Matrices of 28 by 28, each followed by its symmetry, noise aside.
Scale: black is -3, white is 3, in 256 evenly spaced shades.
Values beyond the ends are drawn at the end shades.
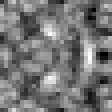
mirrored top to bottom.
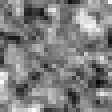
symmetric across the other diagonal.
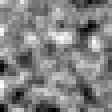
no symmetry.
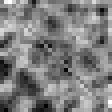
symmetric across the other diagonal.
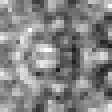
mirrored top to bottom.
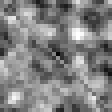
symmetric across the other diagonal.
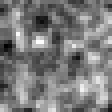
no symmetry.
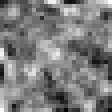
symmetric.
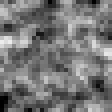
no symmetry.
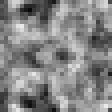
mirrored top to bottom.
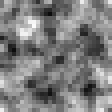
symmetric.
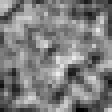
symmetric.
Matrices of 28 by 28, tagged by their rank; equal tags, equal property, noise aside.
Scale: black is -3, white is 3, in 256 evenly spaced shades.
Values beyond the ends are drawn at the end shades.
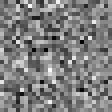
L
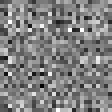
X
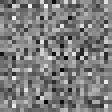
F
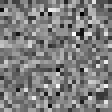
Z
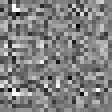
F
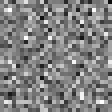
F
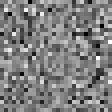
Z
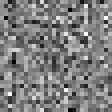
L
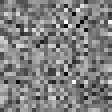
X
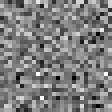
L
